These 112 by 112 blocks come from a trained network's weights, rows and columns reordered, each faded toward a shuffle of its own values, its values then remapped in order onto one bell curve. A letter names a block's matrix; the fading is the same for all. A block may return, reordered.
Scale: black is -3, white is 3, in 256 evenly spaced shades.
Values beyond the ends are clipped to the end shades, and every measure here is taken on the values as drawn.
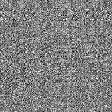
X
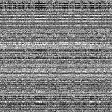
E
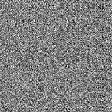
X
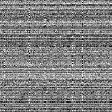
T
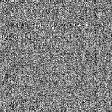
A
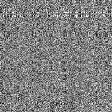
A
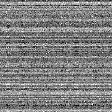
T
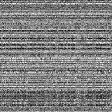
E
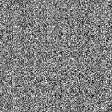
A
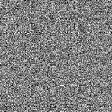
X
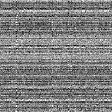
T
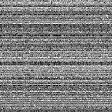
E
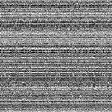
E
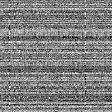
T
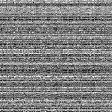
E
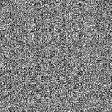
A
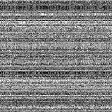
E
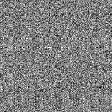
X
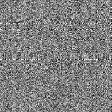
A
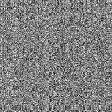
X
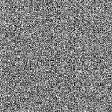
A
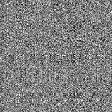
X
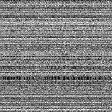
E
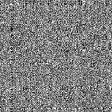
A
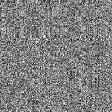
A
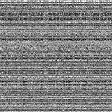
E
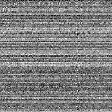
T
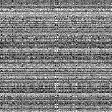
T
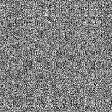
X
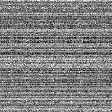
T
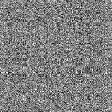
X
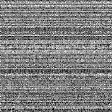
T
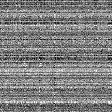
E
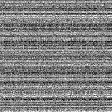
E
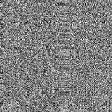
X
